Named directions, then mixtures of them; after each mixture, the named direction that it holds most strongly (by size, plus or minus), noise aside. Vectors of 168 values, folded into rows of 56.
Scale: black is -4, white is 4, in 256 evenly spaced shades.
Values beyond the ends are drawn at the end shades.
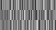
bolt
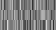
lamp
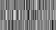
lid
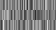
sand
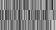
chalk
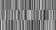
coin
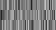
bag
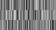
lid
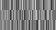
bolt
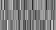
lamp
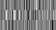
lid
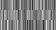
lamp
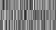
sand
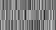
coin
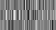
lid
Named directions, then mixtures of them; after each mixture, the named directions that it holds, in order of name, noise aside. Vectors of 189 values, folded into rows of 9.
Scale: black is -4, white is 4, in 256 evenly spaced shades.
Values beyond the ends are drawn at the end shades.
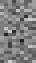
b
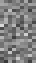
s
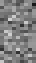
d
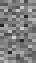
b, s.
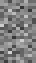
b, s.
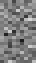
b.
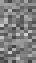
s.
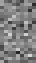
d, s.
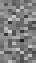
b, d.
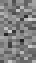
b.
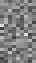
s.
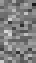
d.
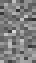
b.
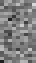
d.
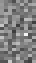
b, s.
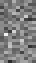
b.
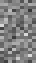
s.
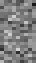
d.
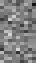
d.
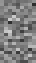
b, d.
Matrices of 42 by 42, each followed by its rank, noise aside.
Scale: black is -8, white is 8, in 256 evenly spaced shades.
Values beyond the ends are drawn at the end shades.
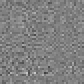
six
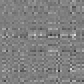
three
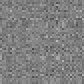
six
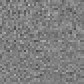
eight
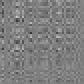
three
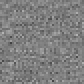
eight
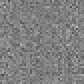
eight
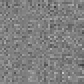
eight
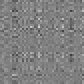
three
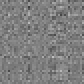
four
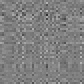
three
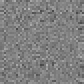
eight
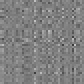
three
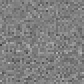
eight
